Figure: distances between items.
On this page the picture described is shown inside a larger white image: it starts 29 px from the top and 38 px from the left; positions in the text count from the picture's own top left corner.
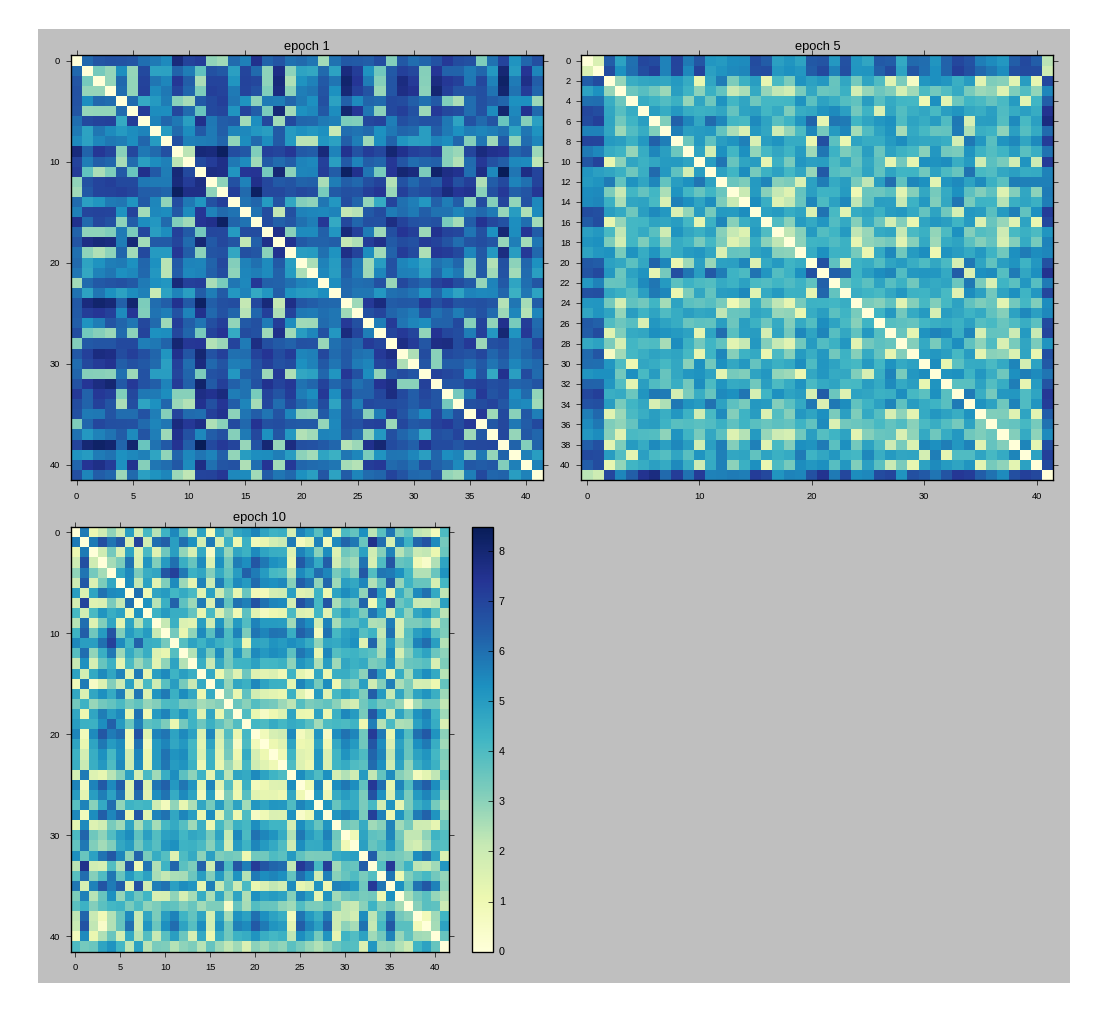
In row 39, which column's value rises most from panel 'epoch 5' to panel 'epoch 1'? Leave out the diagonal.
32
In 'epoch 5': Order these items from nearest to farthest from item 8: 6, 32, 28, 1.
32, 28, 6, 1
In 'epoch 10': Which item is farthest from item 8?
33
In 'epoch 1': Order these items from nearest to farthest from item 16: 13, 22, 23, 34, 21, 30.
34, 23, 21, 30, 22, 13
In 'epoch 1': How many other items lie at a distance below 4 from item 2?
8
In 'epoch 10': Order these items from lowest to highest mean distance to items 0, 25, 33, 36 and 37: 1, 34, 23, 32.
34, 23, 32, 1
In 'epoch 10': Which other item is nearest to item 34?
36
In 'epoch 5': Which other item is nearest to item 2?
29
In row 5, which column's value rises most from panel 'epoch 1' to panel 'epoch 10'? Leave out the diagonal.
1
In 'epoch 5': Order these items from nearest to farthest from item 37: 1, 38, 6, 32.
38, 6, 32, 1
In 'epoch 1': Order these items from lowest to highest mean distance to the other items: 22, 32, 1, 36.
1, 22, 36, 32
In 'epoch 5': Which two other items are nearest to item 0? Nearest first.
1, 41
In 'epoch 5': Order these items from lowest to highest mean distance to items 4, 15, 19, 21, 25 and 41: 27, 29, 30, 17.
17, 30, 29, 27
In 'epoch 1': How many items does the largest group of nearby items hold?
9
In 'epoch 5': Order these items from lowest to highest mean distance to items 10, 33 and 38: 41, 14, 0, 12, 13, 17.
13, 17, 14, 12, 0, 41
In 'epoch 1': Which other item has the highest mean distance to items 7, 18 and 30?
11
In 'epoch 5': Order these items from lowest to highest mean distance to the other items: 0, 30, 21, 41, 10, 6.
10, 30, 6, 21, 0, 41
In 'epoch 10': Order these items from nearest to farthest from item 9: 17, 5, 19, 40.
5, 40, 17, 19
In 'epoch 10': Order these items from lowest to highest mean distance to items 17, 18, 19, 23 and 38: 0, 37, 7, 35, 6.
37, 6, 35, 0, 7
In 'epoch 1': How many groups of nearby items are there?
7
